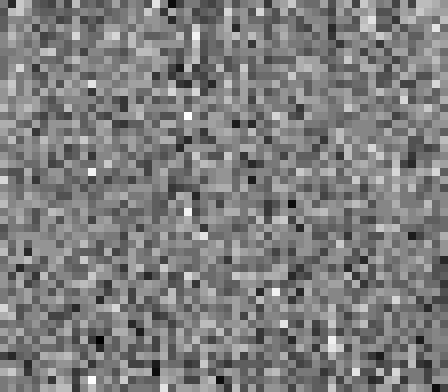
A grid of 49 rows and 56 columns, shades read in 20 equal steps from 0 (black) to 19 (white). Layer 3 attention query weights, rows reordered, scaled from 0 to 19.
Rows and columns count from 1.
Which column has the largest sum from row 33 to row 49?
42
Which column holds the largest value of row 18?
11
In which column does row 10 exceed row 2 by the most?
37
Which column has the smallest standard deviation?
40
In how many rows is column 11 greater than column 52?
25
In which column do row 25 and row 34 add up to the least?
44
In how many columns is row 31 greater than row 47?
31
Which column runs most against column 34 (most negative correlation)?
10
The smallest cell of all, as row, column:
43, 13
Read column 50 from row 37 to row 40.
11 16 10 7
